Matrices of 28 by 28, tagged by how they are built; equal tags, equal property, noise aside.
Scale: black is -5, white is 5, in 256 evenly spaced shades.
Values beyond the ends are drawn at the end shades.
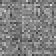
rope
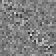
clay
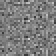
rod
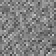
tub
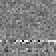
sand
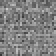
rope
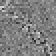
clay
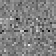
sand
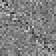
clay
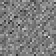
tub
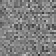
rope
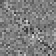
clay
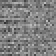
rope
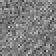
tub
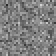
rod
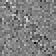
clay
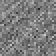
tub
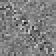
clay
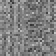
rope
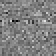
sand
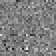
sand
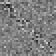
clay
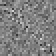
clay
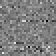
sand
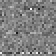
sand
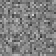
rope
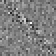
clay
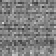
rope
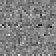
sand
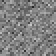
tub
